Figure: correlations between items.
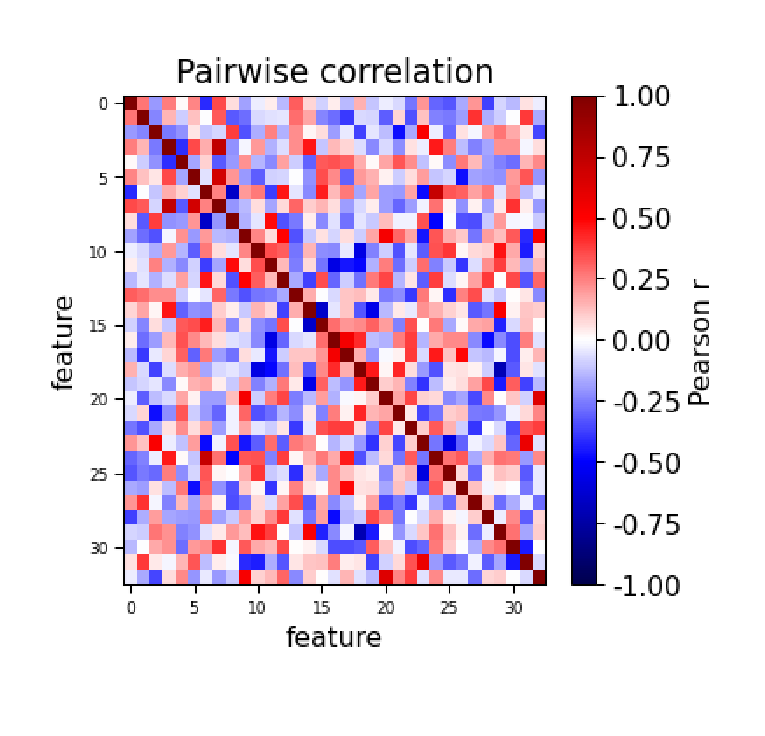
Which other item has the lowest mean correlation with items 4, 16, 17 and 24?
11
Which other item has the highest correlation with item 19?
18
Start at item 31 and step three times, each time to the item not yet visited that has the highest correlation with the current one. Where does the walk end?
8
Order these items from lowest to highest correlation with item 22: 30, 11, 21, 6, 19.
30, 19, 11, 21, 6
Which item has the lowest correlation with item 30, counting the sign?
31
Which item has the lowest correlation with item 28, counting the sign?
16
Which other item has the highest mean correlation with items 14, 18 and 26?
17
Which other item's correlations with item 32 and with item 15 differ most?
14
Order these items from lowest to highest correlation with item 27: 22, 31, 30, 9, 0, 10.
22, 9, 30, 31, 10, 0
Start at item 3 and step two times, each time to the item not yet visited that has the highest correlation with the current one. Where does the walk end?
5
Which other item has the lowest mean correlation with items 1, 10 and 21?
2
